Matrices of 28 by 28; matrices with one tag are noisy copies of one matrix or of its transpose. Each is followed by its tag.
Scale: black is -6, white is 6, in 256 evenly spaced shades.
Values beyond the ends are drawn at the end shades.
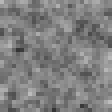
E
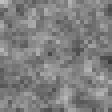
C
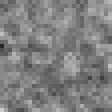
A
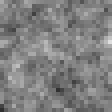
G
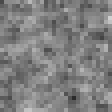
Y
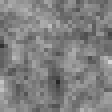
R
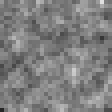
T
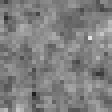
Y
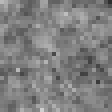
G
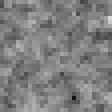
Y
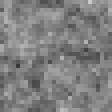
R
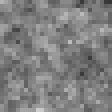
G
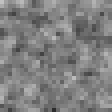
E
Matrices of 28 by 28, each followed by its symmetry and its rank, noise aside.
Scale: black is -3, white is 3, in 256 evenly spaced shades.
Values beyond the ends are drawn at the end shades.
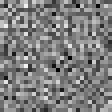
symmetric, rank seven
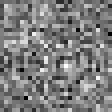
symmetric, rank seven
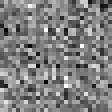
antisymmetric, rank six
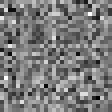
no symmetry, rank eight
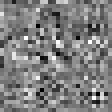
antisymmetric, rank six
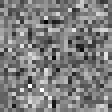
no symmetry, rank eight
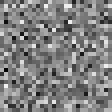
no symmetry, rank eight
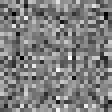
no symmetry, rank eight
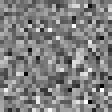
antisymmetric, rank eight
